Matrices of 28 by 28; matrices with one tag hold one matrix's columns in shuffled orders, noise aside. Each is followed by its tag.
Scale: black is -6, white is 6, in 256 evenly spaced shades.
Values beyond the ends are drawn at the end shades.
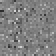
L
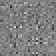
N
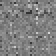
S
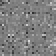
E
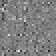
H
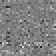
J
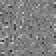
N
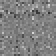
S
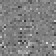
J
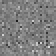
J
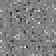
L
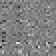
J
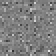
H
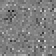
L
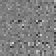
J
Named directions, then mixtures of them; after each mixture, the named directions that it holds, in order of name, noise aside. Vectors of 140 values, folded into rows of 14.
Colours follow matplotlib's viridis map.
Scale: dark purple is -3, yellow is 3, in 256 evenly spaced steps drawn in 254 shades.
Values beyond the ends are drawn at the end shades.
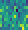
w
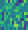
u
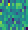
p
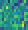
u, w.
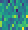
p, w.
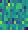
p, u.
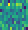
p.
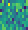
p, w.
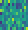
p.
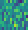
u.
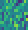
u.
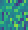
u.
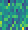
p, w.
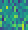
u, w.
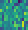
u, w.
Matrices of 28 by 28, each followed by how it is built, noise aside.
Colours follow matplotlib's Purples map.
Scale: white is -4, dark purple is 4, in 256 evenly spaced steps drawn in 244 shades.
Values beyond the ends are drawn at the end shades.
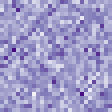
Hankel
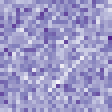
Hankel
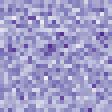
repeating columns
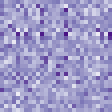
low rank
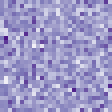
repeating rows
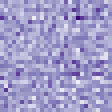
low rank
